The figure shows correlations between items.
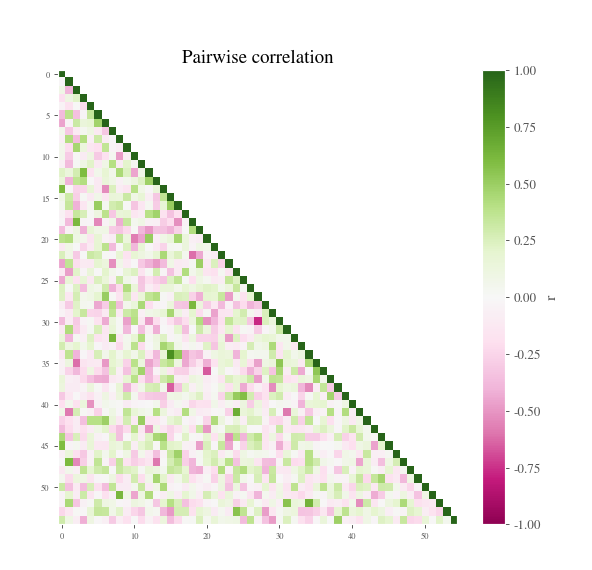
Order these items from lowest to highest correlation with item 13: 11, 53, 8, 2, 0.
8, 53, 0, 11, 2
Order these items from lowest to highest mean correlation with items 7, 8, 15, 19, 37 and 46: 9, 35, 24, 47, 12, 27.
27, 12, 24, 9, 47, 35
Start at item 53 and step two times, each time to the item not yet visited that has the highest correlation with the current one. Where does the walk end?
41
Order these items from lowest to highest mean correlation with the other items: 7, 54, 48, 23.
23, 54, 7, 48
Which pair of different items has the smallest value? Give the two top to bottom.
27, 30
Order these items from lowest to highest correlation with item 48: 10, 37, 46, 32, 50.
50, 46, 37, 32, 10
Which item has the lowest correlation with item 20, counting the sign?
36
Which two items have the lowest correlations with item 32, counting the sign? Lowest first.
23, 1
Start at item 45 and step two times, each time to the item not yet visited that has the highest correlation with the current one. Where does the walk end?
14
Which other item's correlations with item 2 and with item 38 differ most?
9
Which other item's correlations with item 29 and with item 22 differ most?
18
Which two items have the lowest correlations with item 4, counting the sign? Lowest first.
40, 37
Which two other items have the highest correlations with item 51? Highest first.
8, 12
